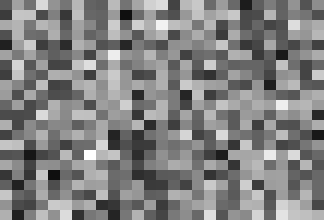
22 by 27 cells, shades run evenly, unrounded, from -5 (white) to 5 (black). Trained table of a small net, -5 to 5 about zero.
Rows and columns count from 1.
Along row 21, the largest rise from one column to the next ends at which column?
9
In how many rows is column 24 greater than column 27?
8
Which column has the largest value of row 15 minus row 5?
3
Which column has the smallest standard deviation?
15
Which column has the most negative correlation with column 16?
21
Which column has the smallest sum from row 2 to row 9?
10
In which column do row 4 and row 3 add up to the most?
19
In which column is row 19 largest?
2
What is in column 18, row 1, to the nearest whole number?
1
